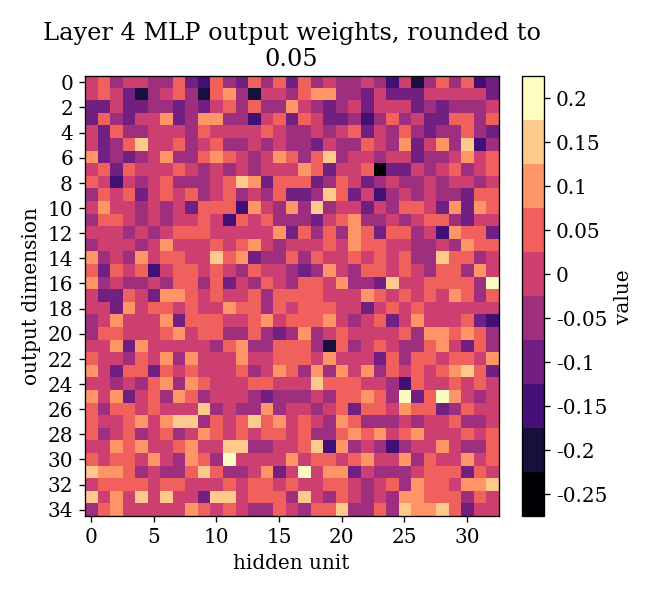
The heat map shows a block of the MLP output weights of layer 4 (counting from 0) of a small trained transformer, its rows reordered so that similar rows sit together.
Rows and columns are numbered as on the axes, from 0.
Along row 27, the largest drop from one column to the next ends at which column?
9
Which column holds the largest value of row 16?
32
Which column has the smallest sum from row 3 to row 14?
23
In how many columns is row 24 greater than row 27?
9
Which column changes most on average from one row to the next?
19
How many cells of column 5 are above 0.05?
1
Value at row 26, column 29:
-0.05
